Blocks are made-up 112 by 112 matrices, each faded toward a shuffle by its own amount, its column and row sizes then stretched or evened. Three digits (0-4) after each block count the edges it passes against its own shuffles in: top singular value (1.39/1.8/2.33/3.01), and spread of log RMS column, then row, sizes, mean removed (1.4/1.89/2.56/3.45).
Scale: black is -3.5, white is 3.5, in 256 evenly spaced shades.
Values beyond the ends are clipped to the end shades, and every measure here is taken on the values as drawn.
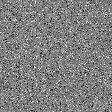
0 0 0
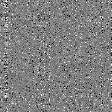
2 3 0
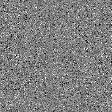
0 2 1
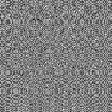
4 2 1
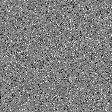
0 0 0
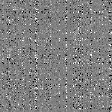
1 4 3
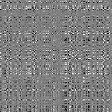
4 4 4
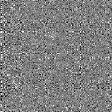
3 3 2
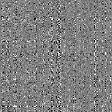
3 4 2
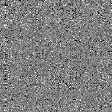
2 2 2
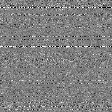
2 0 4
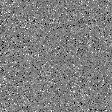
0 1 1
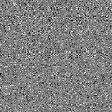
3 2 2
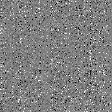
1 3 1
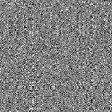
3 2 1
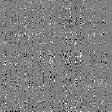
1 4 3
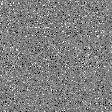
0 1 2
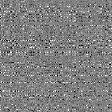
3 1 4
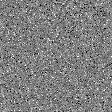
0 0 0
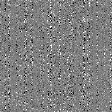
0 4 1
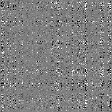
2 4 3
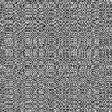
4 0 1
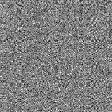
3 1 0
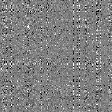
3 4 2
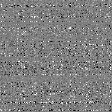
0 2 4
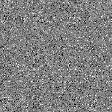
2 1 2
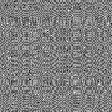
4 0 0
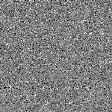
0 0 2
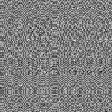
4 0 0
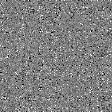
0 2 2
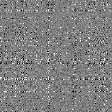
3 3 3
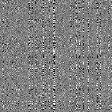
3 4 3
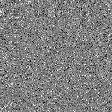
2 0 0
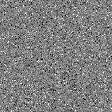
2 0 0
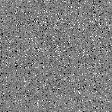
1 2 2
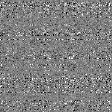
1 2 4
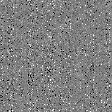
1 3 0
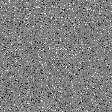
1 0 1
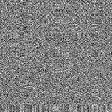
3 0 1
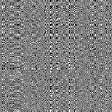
4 4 3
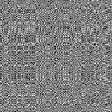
4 2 2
